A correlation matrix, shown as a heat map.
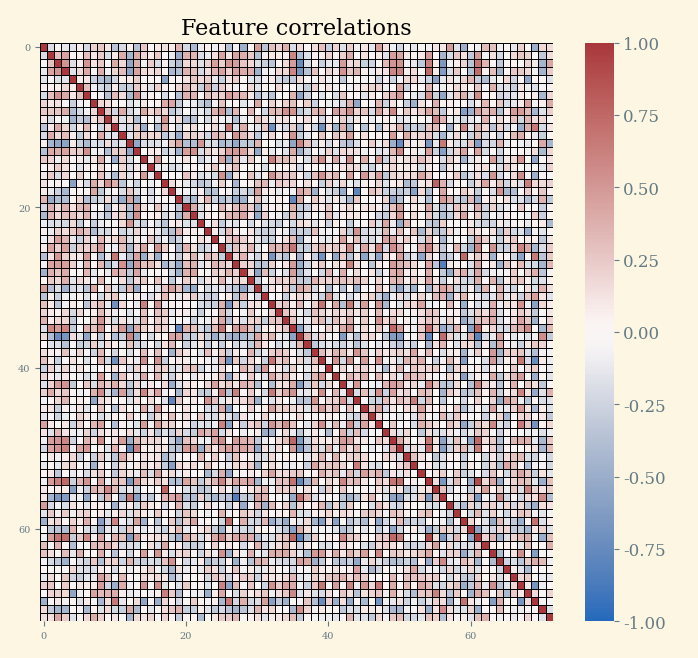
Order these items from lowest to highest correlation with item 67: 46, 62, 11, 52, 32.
62, 52, 46, 11, 32
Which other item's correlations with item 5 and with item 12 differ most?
50
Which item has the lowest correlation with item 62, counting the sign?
4
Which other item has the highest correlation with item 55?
17
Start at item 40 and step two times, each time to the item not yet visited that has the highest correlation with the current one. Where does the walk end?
69
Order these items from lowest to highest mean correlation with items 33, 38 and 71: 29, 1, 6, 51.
51, 6, 1, 29
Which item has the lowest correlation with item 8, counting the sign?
59
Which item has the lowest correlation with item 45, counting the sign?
26
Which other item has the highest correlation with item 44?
52
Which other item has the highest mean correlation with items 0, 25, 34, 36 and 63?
47
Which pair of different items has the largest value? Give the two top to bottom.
54, 61
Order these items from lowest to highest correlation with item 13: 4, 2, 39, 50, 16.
39, 16, 4, 2, 50
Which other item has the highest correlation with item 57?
0
